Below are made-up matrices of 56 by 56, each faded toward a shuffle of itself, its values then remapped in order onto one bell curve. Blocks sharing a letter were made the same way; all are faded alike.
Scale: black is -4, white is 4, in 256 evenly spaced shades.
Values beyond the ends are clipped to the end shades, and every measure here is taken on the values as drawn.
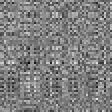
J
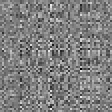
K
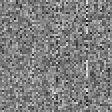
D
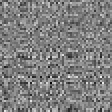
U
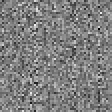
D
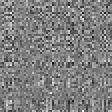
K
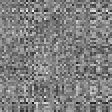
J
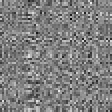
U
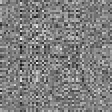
K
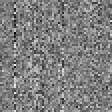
D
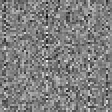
D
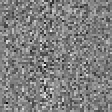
D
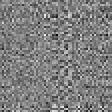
U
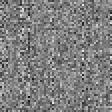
D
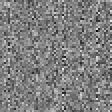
D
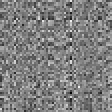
K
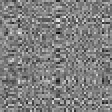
U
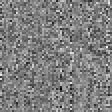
D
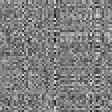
K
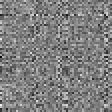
K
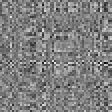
U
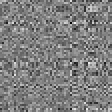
U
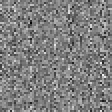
D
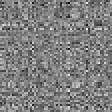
U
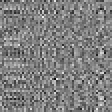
U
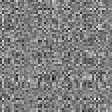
U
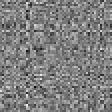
K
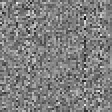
D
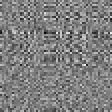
J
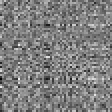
U
